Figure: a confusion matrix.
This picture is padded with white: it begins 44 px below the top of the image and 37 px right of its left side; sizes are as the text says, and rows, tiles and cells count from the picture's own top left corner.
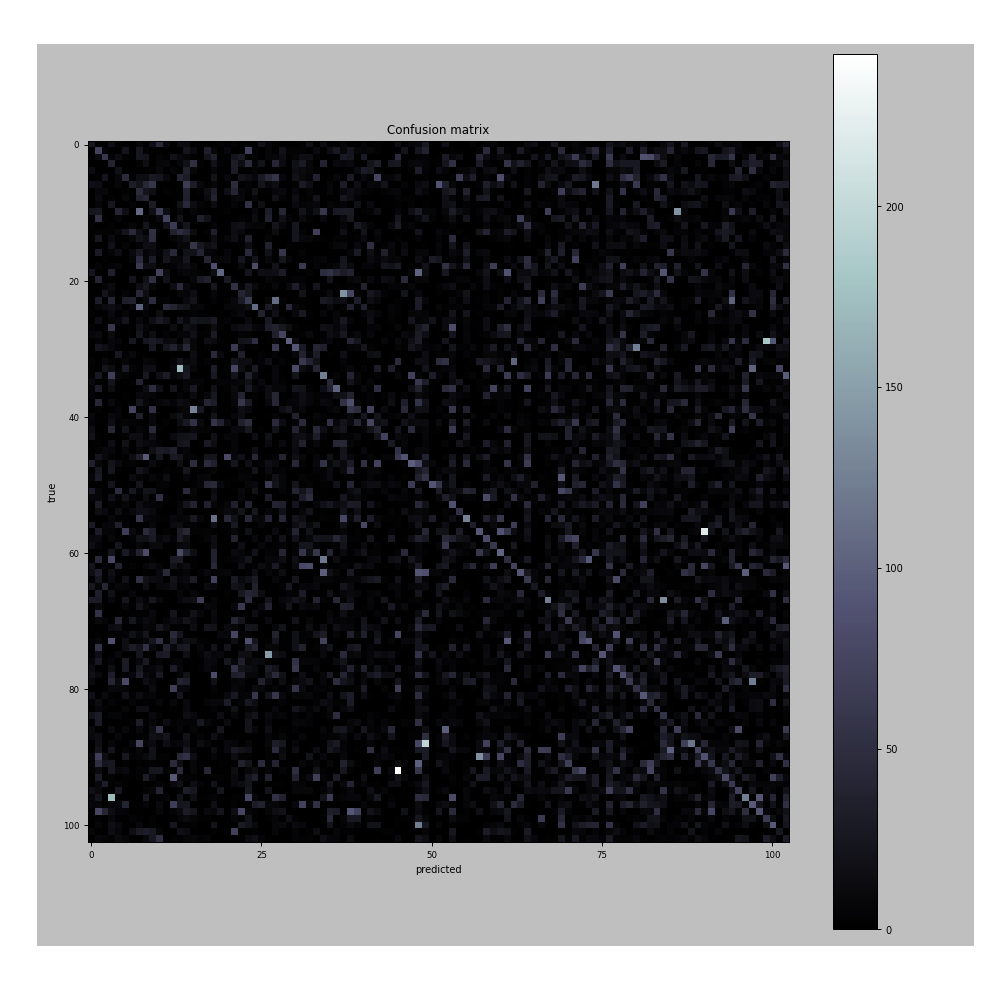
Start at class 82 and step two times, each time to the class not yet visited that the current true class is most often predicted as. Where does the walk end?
48
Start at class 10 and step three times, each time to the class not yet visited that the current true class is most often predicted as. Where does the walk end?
58
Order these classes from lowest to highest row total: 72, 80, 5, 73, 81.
80, 81, 72, 73, 5
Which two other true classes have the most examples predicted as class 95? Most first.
86, 62
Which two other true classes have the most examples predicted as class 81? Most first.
2, 53
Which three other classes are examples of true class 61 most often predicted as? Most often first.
34, 73, 3
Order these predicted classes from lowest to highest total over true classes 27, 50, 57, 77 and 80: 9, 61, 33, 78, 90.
33, 9, 78, 61, 90
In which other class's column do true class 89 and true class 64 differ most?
85
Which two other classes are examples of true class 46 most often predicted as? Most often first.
8, 20
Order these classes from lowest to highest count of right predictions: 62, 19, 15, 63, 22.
22, 15, 62, 63, 19
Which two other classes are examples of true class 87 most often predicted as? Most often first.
69, 49
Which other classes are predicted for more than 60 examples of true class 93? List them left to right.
12, 33, 100
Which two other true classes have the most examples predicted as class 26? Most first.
75, 50
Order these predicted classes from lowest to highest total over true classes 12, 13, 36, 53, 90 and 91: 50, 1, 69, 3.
50, 3, 69, 1
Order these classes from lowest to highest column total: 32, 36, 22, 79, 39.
32, 39, 36, 79, 22
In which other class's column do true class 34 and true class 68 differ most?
102
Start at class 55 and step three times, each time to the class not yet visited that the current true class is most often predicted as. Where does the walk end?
7
